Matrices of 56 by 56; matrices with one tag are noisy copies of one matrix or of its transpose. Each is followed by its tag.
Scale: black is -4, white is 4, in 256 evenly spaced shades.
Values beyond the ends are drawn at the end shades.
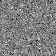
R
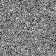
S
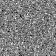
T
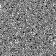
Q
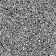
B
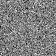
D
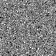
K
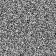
T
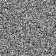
K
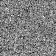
R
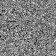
T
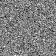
R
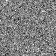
Q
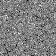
D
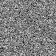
R
